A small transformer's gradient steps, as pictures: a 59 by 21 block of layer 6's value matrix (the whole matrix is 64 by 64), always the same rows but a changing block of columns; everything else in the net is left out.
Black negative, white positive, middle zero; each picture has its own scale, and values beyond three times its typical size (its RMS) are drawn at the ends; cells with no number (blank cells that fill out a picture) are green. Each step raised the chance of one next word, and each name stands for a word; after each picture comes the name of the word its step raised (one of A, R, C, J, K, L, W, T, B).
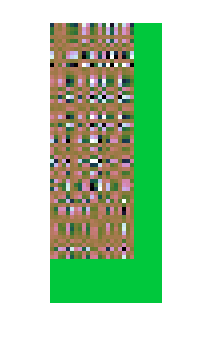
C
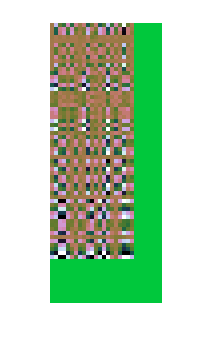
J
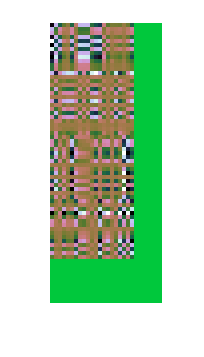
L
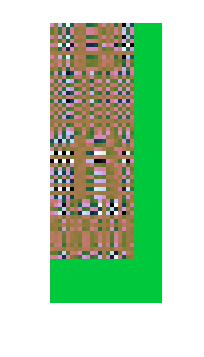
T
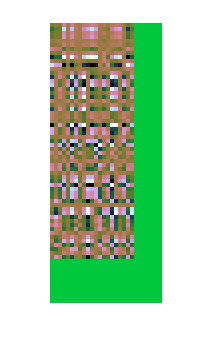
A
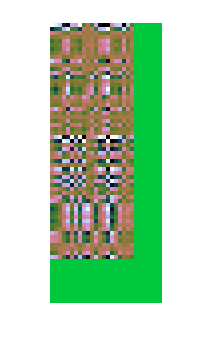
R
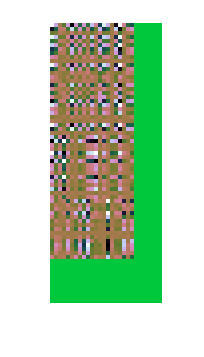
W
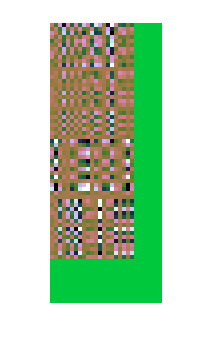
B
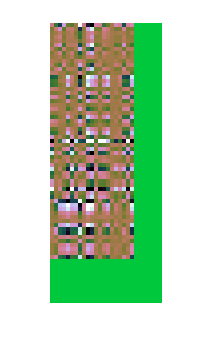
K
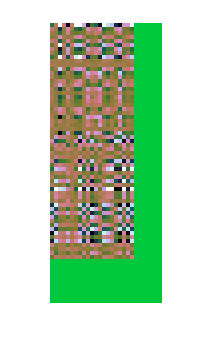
B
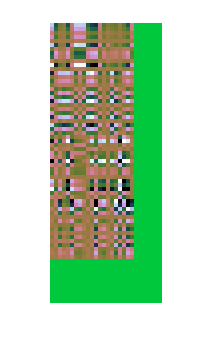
C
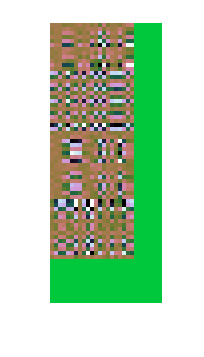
A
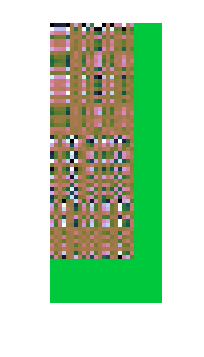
R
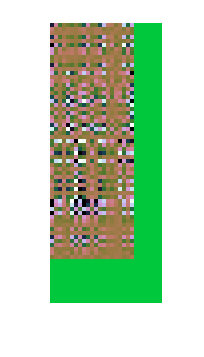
W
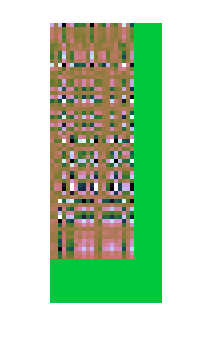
C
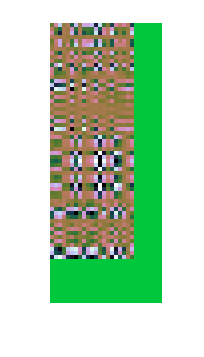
T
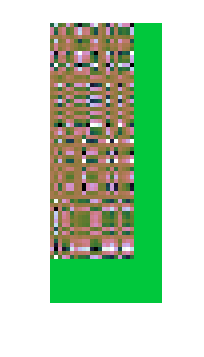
W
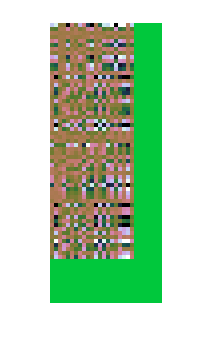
A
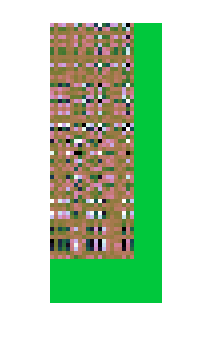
W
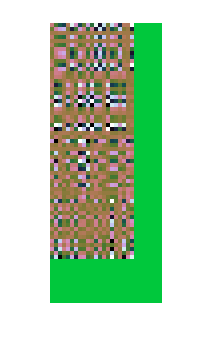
W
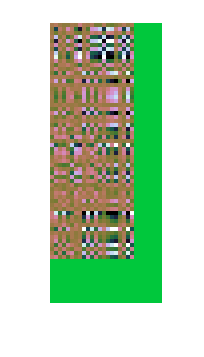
L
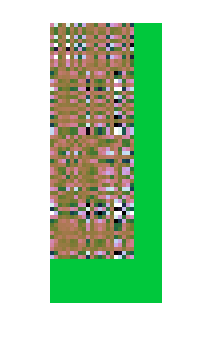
T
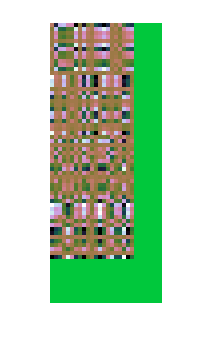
K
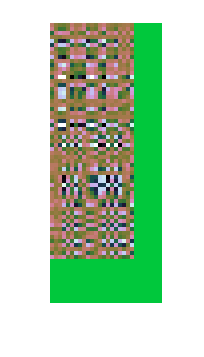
A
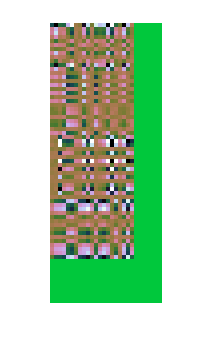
R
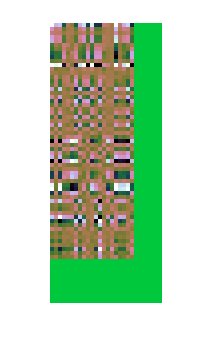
C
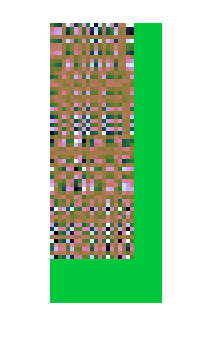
B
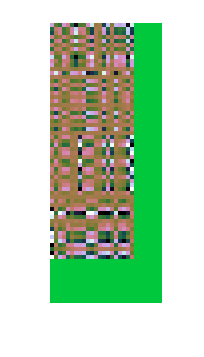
L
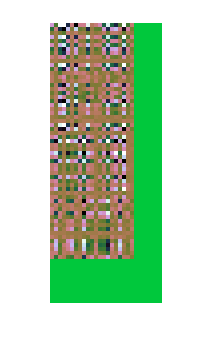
W
